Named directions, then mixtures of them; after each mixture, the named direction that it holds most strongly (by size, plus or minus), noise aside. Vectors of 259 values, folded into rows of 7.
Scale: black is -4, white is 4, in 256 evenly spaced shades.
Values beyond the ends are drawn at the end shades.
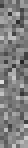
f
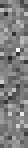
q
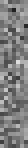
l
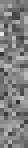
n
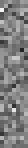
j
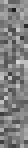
l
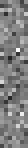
q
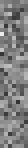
n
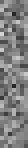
n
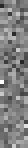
f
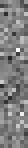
q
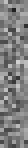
l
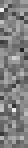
j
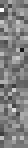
j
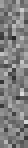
f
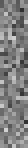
f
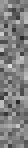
n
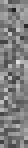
l
